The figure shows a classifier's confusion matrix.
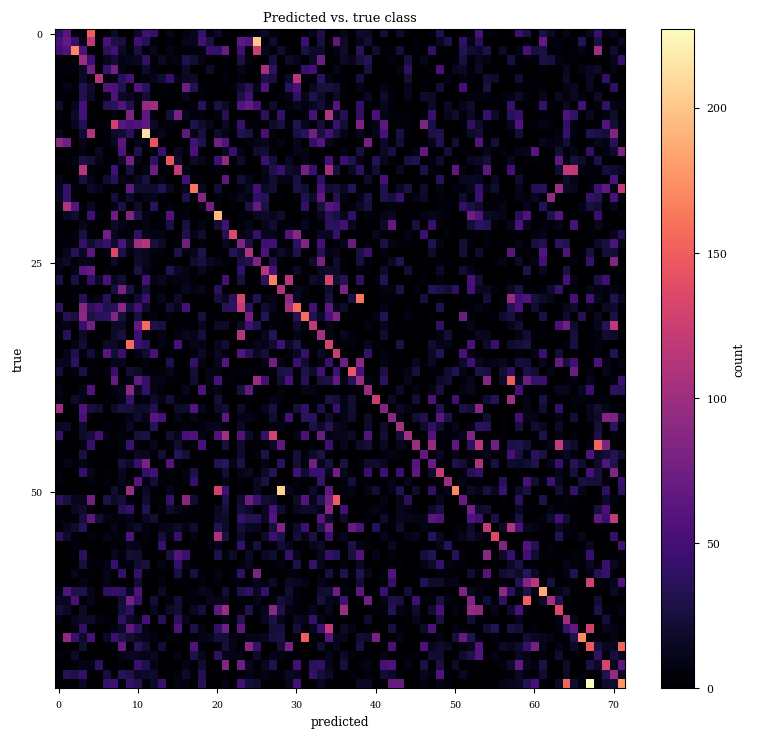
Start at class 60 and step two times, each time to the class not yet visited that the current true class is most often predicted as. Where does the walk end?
71
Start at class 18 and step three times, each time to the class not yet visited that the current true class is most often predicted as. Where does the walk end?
25
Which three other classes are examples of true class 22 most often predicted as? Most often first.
30, 6, 29
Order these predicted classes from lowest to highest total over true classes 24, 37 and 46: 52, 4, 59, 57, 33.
52, 59, 4, 33, 57
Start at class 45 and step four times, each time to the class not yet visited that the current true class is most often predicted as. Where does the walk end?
48
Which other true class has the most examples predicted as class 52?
63
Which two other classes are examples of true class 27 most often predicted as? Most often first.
34, 29
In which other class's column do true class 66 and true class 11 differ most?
31
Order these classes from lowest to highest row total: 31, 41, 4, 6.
4, 6, 41, 31
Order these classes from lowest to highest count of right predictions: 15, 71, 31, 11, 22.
15, 22, 31, 71, 11
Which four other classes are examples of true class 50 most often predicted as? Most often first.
28, 20, 9, 34
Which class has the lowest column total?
19
